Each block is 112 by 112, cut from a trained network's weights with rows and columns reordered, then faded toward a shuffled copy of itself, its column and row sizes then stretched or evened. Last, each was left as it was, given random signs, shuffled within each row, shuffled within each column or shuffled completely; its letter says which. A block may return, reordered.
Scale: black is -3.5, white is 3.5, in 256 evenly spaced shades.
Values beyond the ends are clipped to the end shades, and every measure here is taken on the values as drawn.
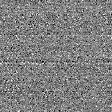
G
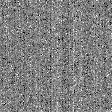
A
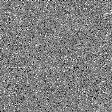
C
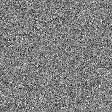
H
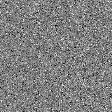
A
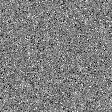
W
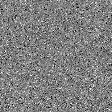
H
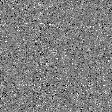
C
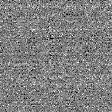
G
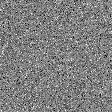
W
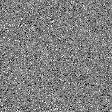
C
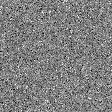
W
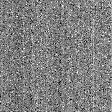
A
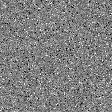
W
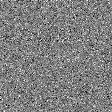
H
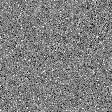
W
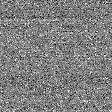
H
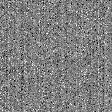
A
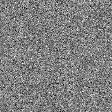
A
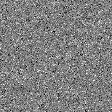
A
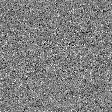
H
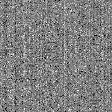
G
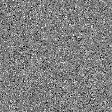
C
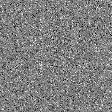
C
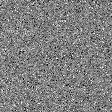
W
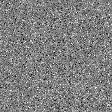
H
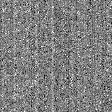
A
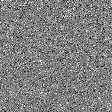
H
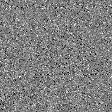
H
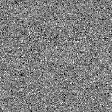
G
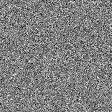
W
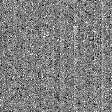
G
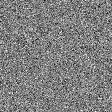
W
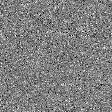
H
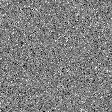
W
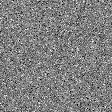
W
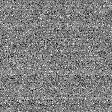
H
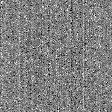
A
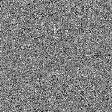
C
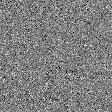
H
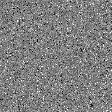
A
